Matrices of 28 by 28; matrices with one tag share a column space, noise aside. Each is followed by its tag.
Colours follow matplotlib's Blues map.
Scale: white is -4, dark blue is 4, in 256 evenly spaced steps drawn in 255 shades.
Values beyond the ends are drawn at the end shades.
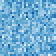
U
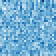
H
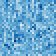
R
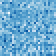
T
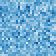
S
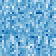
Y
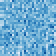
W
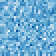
S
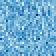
S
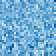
W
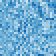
U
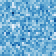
S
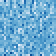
U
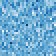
S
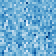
W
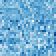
W
